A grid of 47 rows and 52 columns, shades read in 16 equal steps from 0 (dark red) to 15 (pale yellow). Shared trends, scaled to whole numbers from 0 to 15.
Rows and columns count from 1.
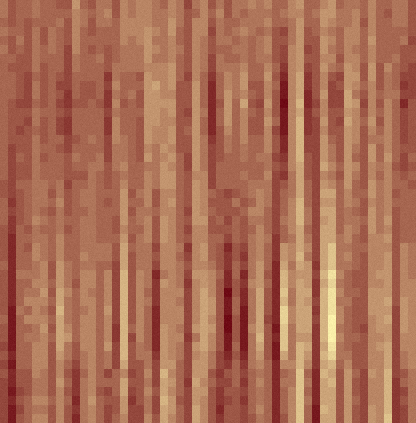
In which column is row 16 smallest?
36
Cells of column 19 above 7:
28
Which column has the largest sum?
38
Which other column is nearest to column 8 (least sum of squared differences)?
33
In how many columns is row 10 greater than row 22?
19
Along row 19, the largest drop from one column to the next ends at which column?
39
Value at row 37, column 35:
1
